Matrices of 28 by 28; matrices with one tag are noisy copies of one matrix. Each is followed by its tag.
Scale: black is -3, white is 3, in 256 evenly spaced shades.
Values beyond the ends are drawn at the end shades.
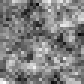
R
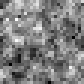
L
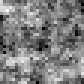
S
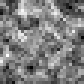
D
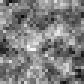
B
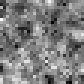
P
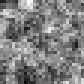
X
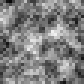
B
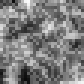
X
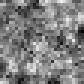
R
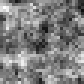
S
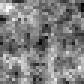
S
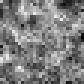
D
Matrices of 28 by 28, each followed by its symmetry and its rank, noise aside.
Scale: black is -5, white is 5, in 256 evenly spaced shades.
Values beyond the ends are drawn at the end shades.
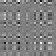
no symmetry, rank one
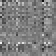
antisymmetric, rank two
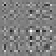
symmetric, rank two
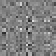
no symmetry, rank three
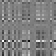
no symmetry, rank one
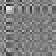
symmetric, rank one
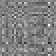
no symmetry, rank three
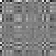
symmetric, rank one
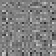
no symmetry, rank three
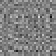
symmetric, rank three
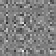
no symmetry, rank three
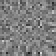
no symmetry, rank three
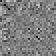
symmetric, rank three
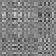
no symmetry, rank two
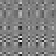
no symmetry, rank one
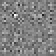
symmetric, rank three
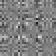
antisymmetric, rank two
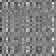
no symmetry, rank one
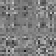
no symmetry, rank three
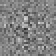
no symmetry, rank three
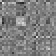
symmetric, rank two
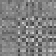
symmetric, rank one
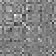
symmetric, rank three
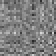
antisymmetric, rank two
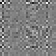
no symmetry, rank two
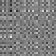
no symmetry, rank two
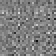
no symmetry, rank three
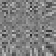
no symmetry, rank two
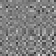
no symmetry, rank two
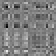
no symmetry, rank two
